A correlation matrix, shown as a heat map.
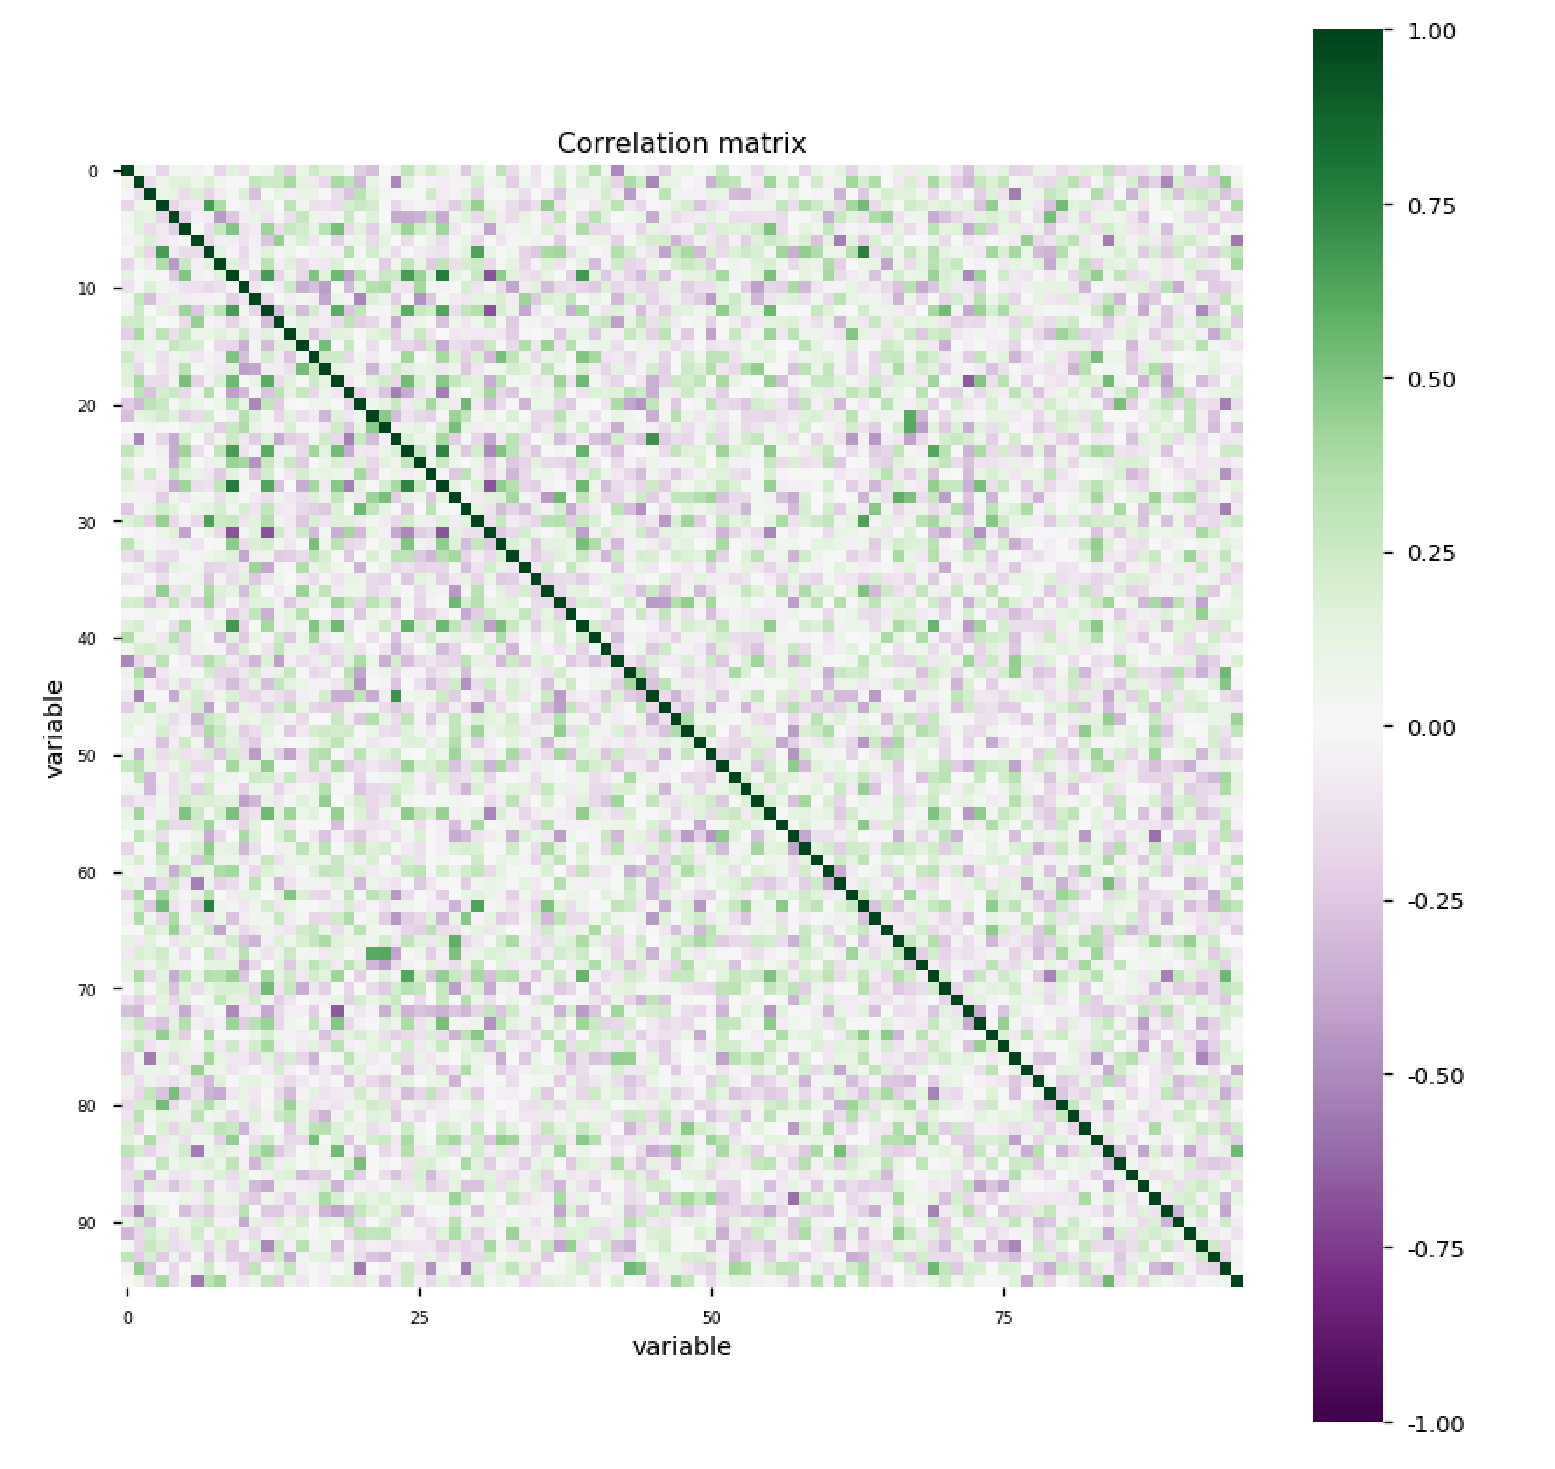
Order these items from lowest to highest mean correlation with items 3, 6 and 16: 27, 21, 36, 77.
21, 27, 77, 36
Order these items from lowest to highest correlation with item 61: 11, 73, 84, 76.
76, 73, 11, 84
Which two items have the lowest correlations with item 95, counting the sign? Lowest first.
6, 77
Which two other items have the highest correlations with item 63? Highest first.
7, 30
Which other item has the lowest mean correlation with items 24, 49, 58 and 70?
31
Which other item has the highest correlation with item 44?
94
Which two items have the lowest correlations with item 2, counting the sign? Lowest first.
76, 43
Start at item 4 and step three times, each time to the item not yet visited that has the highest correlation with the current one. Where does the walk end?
74
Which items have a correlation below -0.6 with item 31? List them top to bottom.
9, 12, 27
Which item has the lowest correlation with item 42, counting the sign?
0
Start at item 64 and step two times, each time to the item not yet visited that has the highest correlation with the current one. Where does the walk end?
20
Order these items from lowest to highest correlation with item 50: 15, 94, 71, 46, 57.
57, 46, 94, 15, 71
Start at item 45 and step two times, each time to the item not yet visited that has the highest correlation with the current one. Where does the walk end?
27
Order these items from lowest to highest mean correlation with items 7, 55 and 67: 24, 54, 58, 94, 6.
6, 54, 24, 94, 58
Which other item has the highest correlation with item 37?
28
